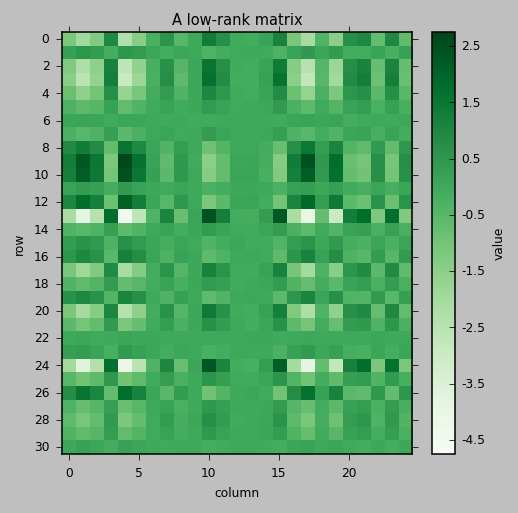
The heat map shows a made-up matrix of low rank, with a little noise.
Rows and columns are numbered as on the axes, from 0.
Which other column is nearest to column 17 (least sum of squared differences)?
1
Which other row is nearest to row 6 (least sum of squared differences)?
30
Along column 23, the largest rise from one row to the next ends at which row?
13
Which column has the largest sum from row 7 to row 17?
4
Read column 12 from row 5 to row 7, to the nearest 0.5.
0 0 0
